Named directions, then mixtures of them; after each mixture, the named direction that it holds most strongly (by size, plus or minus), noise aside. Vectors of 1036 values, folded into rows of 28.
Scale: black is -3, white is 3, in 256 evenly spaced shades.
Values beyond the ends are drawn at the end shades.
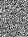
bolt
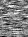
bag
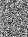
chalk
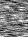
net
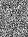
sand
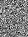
bolt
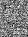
sand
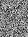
sand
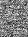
sand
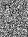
sand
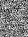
sand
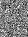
sand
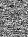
chalk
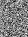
chalk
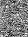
chalk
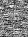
bag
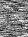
net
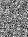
chalk
